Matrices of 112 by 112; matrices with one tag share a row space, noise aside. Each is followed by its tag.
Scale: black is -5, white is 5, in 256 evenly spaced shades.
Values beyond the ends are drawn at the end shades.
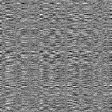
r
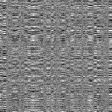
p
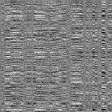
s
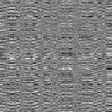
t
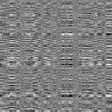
t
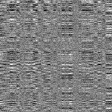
t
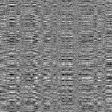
t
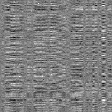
s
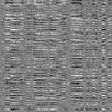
s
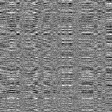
t
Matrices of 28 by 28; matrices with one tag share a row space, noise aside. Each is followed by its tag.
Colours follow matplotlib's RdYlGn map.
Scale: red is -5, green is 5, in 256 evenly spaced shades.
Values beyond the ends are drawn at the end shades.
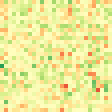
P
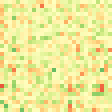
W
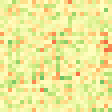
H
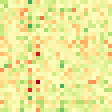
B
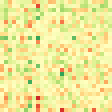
B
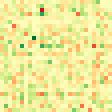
W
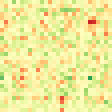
P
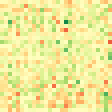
H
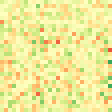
H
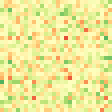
H
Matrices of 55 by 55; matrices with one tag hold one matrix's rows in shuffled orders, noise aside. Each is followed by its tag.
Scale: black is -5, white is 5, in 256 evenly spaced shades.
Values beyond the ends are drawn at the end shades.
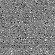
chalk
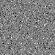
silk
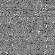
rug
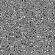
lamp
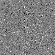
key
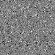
silk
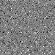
silk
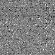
rug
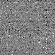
rug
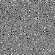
silk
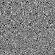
silk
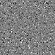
silk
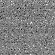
chalk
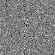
key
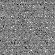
chalk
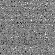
chalk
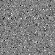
silk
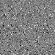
silk
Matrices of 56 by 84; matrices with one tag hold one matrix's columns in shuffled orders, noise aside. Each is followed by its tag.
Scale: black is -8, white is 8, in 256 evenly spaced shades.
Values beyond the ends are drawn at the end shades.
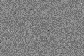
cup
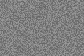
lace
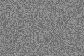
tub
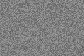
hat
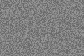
cup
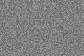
lace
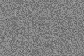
cup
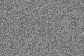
cup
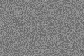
cup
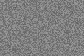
lace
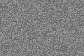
hat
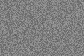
lace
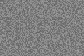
cup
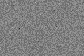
lace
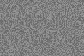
tub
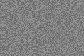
lace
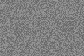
cup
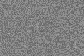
cup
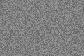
lace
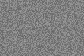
lace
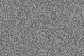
tub
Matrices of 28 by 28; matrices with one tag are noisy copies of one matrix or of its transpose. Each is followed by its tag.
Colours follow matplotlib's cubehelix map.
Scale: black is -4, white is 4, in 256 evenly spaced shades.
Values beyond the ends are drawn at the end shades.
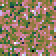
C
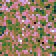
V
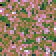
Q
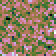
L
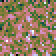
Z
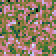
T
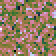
L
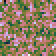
Q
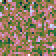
Q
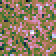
Z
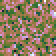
L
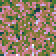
T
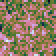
Z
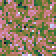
Q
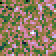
Z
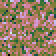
C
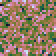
Q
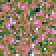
T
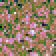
Z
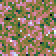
L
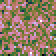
V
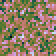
T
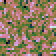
Q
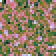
Q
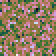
T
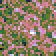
Z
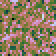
C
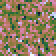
L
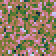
L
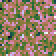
T
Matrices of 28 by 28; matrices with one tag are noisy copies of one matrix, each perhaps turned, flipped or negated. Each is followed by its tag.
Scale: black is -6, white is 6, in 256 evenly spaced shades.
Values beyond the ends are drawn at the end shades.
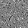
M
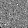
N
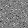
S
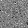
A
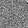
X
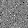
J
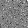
N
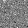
A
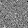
A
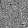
N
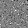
N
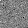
N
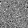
X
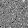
A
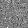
M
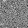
A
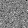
A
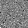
N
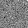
N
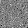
N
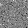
A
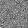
N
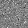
M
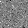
A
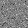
S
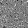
A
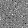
J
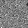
A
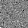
N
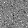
J
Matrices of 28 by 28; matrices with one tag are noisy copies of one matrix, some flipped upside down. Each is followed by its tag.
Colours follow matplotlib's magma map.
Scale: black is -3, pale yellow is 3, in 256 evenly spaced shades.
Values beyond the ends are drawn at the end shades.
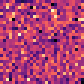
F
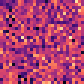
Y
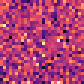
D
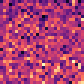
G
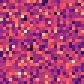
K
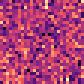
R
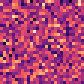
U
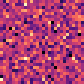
U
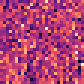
R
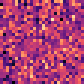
Y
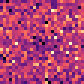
F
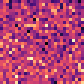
G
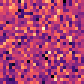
Y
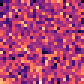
D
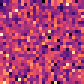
D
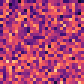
G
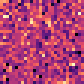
D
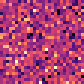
K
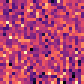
R
